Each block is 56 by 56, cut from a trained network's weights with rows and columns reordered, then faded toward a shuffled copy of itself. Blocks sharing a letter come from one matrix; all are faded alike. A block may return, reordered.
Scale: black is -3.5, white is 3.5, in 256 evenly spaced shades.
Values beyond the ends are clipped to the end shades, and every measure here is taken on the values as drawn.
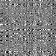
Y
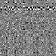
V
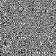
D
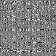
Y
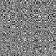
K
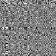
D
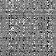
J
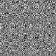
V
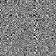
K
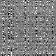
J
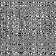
Y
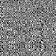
K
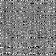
Y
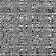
J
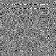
V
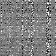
J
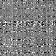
Y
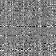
Y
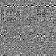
V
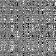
J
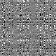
J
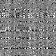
Y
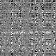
J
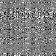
Y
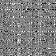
Y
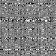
Y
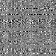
Y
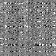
Y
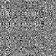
K
